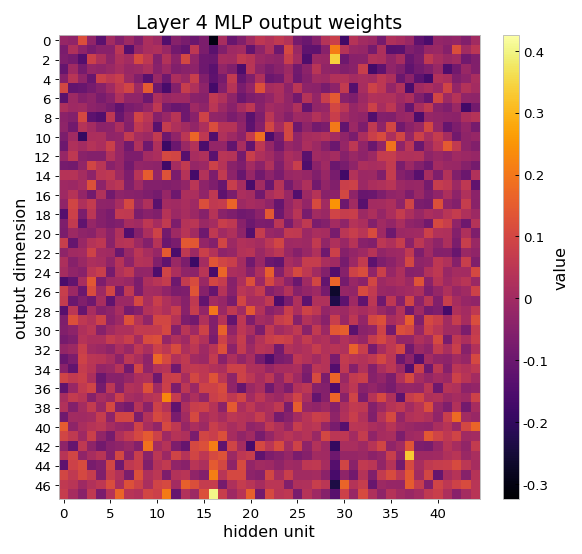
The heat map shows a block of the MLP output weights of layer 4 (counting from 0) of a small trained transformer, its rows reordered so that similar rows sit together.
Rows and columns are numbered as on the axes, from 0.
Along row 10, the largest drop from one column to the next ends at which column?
22
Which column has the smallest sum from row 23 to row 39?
0
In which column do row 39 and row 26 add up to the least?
29
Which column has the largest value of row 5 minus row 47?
21
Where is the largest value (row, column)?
47, 16
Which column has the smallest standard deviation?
28
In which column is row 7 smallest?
43
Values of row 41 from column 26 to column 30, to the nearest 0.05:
0.05 0 0.1 0.05 0.05
